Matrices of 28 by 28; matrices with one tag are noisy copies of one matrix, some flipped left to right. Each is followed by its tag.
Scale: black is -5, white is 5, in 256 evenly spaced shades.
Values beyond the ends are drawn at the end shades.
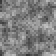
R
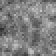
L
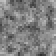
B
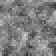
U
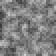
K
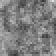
B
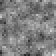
R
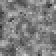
K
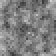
B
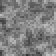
R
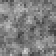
L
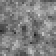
L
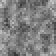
B
